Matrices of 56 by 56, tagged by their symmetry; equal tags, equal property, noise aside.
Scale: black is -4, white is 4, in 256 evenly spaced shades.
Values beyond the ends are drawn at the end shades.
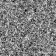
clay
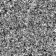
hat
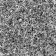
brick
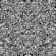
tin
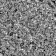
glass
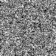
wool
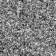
wool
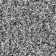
wool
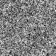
brick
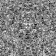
tin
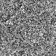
brick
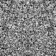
tin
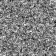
clay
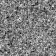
brick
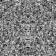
tin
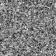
wool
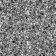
clay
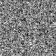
hat
